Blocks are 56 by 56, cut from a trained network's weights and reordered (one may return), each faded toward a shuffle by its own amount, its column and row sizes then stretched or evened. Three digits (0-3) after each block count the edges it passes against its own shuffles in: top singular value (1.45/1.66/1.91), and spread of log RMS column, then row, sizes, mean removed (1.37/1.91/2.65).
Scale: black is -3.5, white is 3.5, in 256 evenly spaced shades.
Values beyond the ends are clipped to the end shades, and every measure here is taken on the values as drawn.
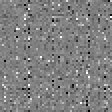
1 2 1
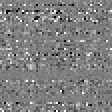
0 0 3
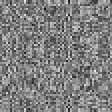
3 1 0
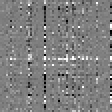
3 3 1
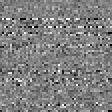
0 0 3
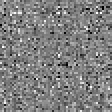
0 2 2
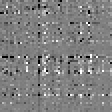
2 2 3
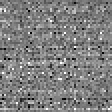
1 1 2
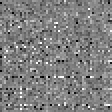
0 1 2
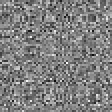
3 0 2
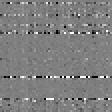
3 0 3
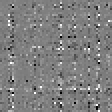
1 3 2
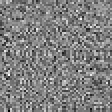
3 1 1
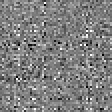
1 2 2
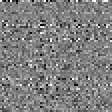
1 1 3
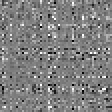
2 3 3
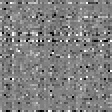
2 1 3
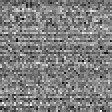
3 0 1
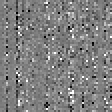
0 3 0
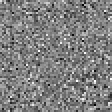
0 1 0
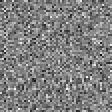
2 1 1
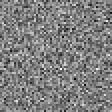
1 0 0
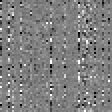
1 3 0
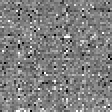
0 1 1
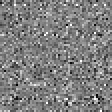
0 1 2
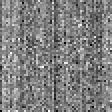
3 0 1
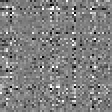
2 3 3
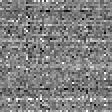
2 1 1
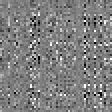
3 3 2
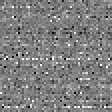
1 0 2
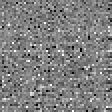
0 0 0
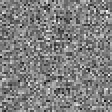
2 1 0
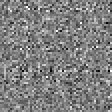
0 1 2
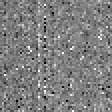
0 2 0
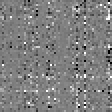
1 3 1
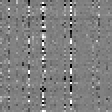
3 3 0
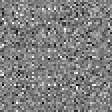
2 2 2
